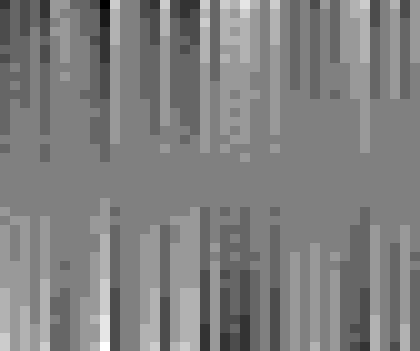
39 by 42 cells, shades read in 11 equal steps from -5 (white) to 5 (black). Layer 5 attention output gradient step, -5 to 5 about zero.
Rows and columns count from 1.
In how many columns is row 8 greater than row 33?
17
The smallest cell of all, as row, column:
39, 11
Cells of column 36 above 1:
2
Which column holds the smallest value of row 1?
25
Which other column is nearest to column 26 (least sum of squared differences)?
42
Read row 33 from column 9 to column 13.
0 -1 -3 2 0
